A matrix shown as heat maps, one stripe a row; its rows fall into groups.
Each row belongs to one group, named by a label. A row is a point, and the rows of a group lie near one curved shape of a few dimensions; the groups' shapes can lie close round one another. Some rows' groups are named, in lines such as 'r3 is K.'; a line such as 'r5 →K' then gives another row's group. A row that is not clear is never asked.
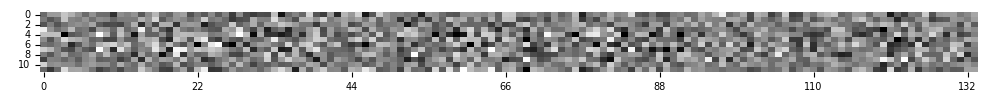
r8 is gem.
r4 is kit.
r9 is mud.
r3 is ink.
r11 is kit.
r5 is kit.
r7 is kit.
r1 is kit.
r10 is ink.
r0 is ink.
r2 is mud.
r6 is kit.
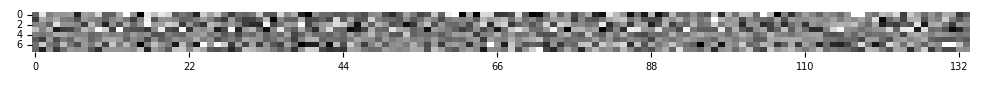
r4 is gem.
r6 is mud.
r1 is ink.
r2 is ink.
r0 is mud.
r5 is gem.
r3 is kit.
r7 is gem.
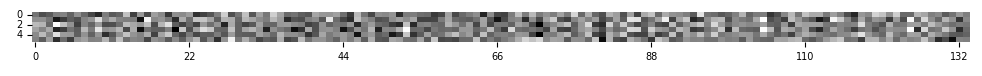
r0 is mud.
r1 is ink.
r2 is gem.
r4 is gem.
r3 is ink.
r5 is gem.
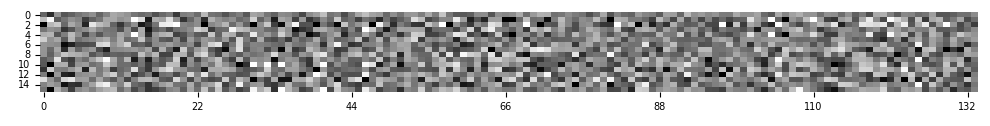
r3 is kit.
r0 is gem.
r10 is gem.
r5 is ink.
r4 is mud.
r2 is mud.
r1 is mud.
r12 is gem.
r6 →kit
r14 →kit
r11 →mud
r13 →ink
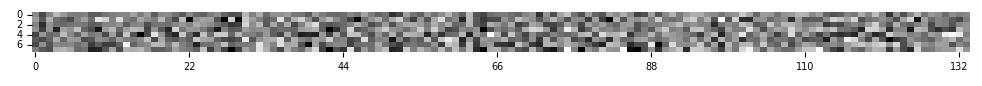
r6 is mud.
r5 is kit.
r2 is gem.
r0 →gem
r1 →kit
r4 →mud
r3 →gem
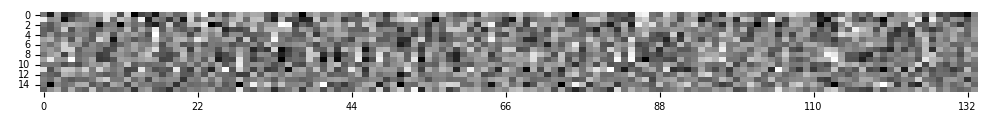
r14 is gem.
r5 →kit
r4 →ink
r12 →gem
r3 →kit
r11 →ink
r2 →kit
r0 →gem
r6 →gem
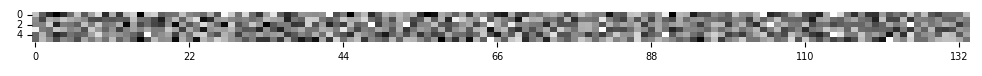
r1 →kit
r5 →mud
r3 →ink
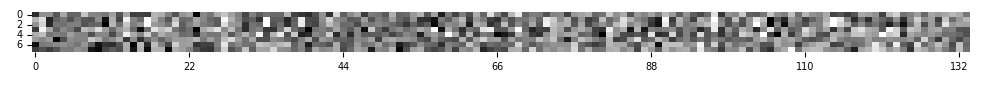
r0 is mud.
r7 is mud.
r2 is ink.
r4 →mud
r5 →kit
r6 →mud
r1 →ink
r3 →mud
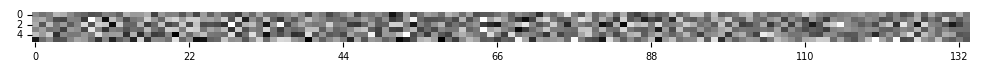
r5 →mud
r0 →gem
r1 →kit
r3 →kit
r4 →ink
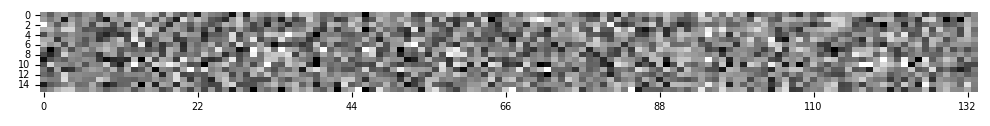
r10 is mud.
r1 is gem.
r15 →ink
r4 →mud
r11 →gem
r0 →kit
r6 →ink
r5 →mud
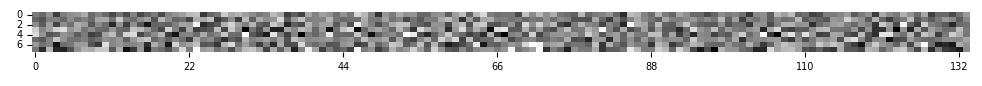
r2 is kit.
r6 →gem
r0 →kit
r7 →gem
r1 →kit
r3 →ink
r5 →kit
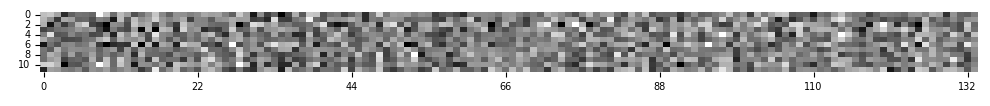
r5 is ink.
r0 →kit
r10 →kit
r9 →ink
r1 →ink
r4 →ink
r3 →mud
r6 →mud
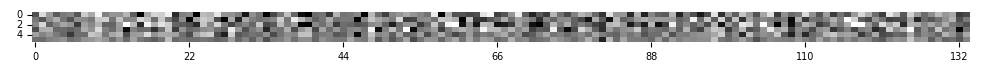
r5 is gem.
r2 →mud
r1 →kit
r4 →kit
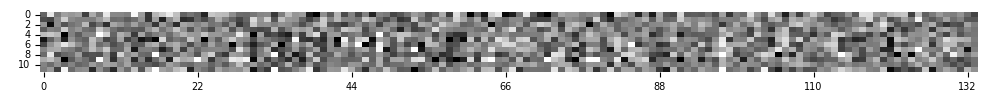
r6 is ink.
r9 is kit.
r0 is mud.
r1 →gem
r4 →kit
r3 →ink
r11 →ink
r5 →mud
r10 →gem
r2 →gem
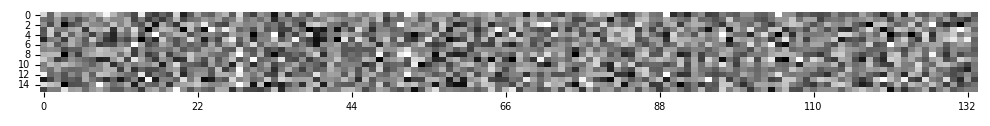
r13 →mud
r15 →ink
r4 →ink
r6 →mud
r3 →mud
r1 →gem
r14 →kit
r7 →kit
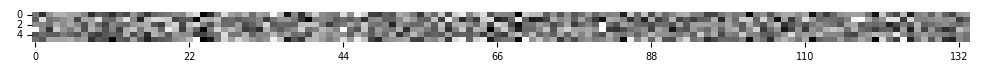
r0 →kit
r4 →mud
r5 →kit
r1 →mud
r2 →kit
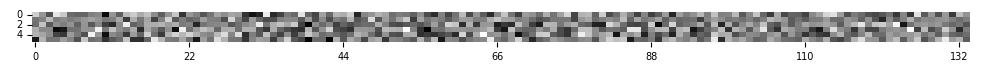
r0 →ink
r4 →kit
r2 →mud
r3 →ink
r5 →mud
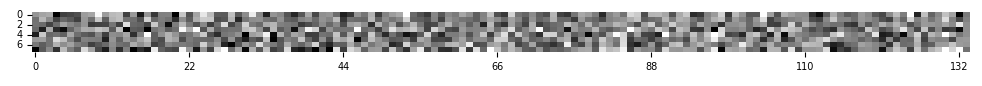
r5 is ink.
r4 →ink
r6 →gem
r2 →mud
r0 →ink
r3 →gem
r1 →ink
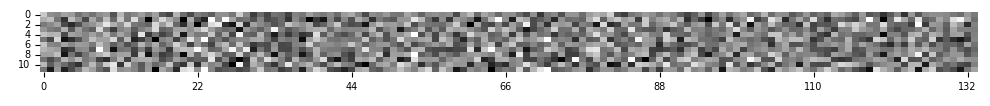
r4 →ink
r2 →kit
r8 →ink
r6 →ink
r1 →mud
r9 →gem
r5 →gem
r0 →ink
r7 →kit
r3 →kit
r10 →kit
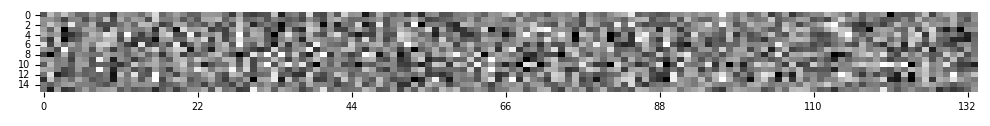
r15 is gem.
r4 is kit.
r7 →ink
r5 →gem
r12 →ink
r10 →mud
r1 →ink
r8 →gem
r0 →ink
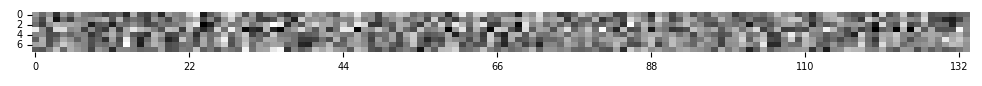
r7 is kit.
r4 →mud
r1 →gem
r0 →kit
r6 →mud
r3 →ink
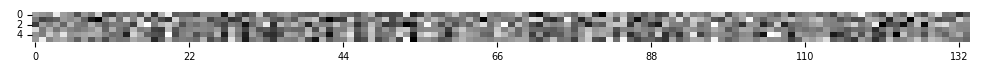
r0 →gem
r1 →gem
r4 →ink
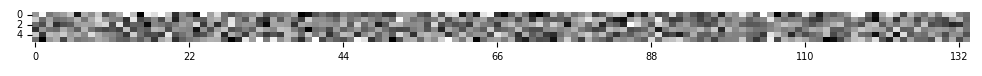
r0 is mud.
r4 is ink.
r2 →gem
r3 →mud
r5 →gem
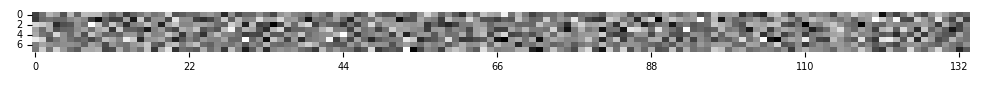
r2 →kit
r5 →mud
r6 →kit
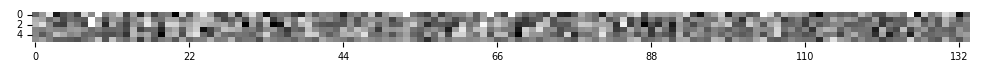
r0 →ink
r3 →kit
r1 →kit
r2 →kit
